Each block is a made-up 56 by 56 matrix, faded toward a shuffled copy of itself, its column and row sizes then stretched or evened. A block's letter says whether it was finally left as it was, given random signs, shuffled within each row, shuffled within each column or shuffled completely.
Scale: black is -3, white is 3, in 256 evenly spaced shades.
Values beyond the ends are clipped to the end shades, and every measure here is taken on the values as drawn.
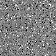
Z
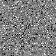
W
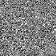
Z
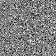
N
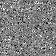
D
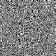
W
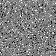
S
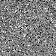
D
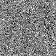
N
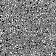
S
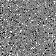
N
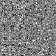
W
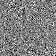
D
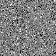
N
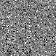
Z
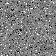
S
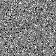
N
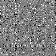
W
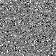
D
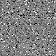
W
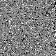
N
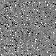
W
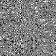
W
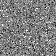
S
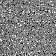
D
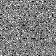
D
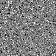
S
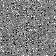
N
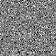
W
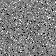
S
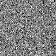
N
